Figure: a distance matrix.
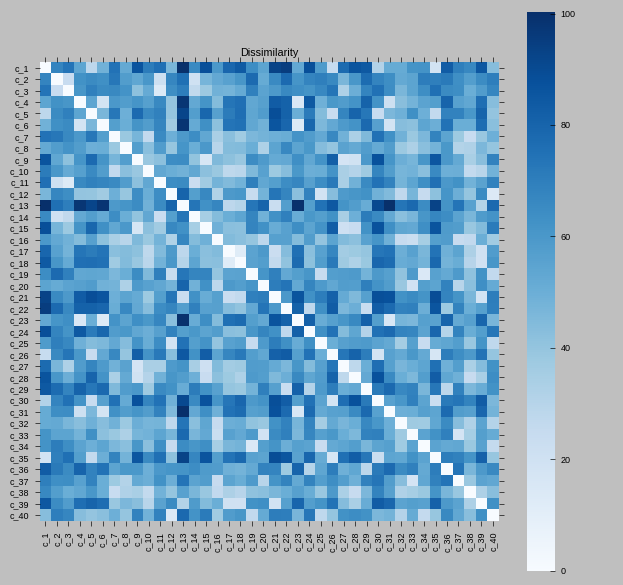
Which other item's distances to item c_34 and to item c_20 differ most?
c_19
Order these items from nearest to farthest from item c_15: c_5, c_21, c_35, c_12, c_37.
c_21, c_37, c_12, c_5, c_35
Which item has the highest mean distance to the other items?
c_13
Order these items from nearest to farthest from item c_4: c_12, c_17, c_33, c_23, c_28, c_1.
c_23, c_12, c_33, c_1, c_28, c_17
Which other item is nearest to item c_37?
c_33
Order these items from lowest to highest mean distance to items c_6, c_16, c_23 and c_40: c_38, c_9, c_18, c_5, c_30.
c_38, c_5, c_30, c_9, c_18
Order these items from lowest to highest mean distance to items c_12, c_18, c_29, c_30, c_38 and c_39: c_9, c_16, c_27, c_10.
c_10, c_16, c_27, c_9
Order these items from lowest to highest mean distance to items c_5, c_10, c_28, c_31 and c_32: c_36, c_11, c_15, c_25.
c_25, c_15, c_11, c_36
